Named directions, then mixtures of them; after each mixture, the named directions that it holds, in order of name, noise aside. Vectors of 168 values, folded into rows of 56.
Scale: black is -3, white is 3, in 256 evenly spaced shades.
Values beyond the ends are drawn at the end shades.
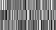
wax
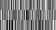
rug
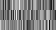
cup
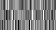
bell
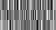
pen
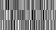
bell.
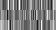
pen.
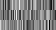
cup.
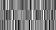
bell.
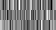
cup, pen.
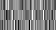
bell.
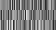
rug.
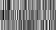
cup, wax.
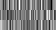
cup, pen.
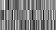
bell, wax.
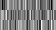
pen, wax.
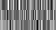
pen.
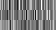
pen, wax.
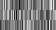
cup.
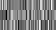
bell, wax.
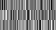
wax.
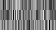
bell, cup.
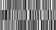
wax.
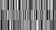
pen.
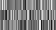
wax.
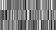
wax.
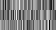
cup.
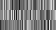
cup.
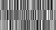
pen.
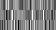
bell.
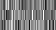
bell, rug.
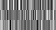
pen.
